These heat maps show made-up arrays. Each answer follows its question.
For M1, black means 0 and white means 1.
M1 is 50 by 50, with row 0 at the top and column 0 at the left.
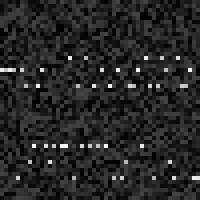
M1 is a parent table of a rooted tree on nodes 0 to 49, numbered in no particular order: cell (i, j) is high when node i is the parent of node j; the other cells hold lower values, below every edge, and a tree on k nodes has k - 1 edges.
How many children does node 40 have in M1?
4
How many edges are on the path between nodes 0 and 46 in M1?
4
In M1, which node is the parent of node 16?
36
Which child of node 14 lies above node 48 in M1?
44
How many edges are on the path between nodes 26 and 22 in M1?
2
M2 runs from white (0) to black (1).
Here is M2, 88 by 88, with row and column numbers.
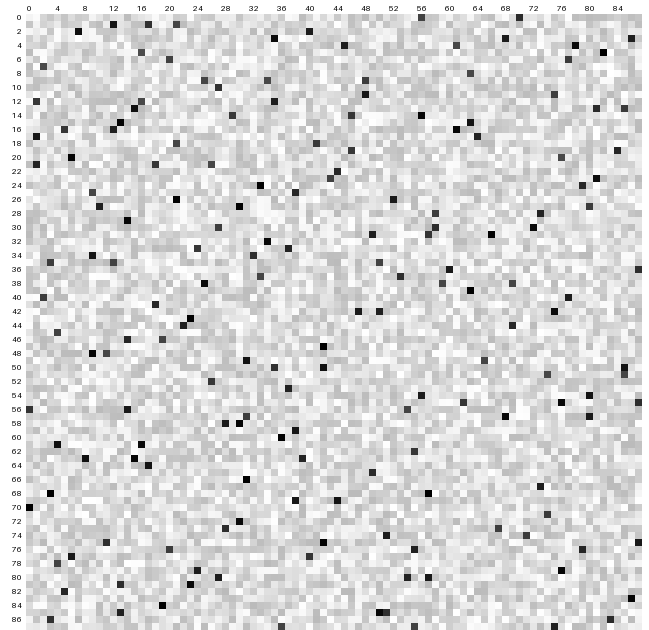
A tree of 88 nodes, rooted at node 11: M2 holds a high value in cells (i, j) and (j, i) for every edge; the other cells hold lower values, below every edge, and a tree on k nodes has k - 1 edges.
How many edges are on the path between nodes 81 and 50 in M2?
3
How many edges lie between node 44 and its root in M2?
6
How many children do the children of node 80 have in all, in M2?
3
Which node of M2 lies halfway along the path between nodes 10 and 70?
54
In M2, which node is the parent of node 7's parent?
40
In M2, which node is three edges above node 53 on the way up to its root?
24
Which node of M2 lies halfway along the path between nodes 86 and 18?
12
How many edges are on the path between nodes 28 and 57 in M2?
5
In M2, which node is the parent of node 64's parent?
1
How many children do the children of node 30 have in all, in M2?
1
